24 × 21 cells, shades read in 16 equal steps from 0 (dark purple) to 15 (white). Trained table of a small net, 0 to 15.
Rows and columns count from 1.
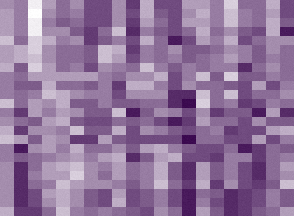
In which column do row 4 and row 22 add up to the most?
9
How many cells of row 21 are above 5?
14
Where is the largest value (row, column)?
2, 3
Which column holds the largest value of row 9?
17
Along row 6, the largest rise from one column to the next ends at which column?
8
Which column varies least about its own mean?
4
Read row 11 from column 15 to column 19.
11 6 11 4 6
